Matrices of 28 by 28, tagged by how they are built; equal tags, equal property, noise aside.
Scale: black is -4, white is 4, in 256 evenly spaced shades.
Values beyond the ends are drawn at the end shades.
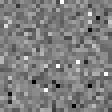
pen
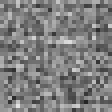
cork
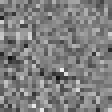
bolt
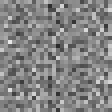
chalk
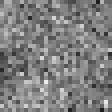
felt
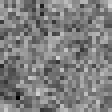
felt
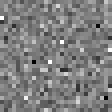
pen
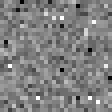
pen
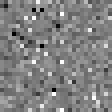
pen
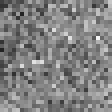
felt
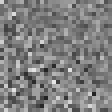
bolt
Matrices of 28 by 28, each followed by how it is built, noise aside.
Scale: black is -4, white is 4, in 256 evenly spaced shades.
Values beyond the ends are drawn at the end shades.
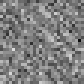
Toeplitz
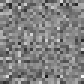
low rank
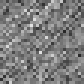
Hankel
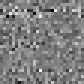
uneven rows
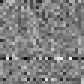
uneven rows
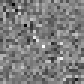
block diagonal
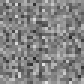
repeating rows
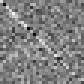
diagonal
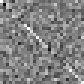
diagonal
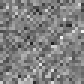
Hankel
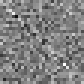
diagonal
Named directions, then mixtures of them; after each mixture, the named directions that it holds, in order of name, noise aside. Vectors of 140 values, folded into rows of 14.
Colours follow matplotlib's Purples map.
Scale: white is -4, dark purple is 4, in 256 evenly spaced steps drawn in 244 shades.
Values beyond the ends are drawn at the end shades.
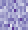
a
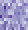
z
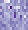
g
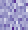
a, z.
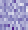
a, z.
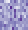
a, g.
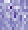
g.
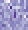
g.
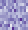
a.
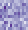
a, z.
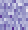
a, z.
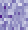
z.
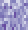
g, z.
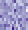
a, z.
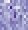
g.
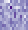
g.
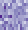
z.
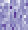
g, z.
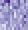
g, z.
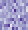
a.
